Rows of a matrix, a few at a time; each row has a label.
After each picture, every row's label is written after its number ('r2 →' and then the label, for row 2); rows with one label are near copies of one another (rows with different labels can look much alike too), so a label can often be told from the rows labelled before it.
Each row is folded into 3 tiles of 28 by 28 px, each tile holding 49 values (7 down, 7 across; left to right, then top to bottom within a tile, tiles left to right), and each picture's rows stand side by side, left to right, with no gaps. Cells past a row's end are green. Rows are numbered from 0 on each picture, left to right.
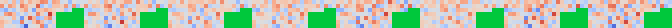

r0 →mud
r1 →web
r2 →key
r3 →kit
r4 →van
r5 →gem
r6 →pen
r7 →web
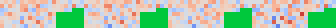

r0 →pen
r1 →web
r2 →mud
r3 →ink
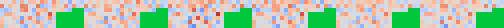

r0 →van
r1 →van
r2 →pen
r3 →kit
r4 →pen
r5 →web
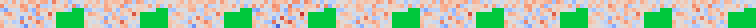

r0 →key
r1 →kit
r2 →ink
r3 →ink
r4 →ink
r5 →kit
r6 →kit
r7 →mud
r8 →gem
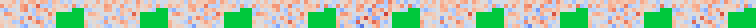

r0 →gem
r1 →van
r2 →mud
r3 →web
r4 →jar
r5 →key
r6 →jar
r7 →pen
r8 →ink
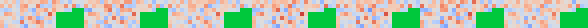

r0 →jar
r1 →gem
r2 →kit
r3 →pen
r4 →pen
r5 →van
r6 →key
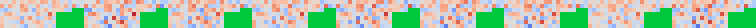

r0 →van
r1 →ink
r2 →jar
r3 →key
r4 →key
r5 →jar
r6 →web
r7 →van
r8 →pen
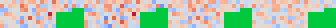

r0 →van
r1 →key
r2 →gem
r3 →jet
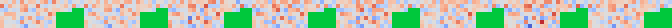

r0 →jet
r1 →jet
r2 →key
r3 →gem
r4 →gem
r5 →kit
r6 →web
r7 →jet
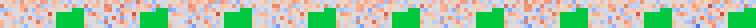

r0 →gem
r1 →van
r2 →kit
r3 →web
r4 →kit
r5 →jet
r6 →jet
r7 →key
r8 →mud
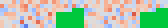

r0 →web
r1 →van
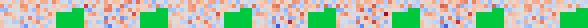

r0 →jet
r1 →jet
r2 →kit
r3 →web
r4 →pen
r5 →web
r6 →gem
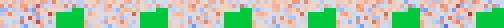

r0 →pen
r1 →jar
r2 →web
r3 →key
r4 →key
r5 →mud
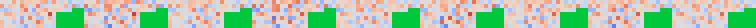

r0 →key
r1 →kit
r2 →pen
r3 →jet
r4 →gem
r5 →ink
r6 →jar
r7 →pen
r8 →van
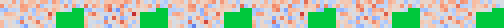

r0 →kit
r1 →pen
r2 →web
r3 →van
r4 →gem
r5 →gem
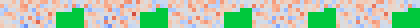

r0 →web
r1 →key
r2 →gem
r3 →jet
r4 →key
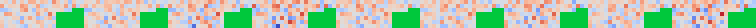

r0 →van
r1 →ink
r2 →mud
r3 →web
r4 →gem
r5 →jar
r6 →key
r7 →jar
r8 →pen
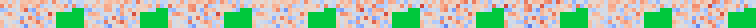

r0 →pen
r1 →ink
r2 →van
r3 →pen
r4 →gem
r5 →jet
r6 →jet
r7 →jar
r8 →mud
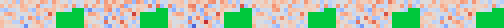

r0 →mud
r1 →kit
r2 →web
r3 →van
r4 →ink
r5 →ink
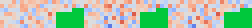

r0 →kit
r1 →web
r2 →ink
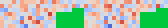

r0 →ink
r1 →web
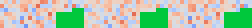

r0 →key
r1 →ink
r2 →key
